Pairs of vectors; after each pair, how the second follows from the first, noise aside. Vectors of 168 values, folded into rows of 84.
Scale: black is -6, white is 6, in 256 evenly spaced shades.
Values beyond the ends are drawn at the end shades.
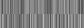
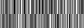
wrapped around, negated, scaled up.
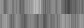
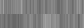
reversed, shrunk.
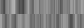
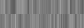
negated, shrunk.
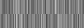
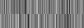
reversed, negated.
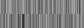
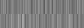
negated, shrunk.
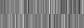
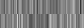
wrapped around.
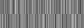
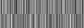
wrapped around.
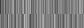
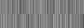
reversed, shrunk.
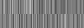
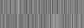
reversed, shrunk.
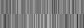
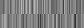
wrapped around.
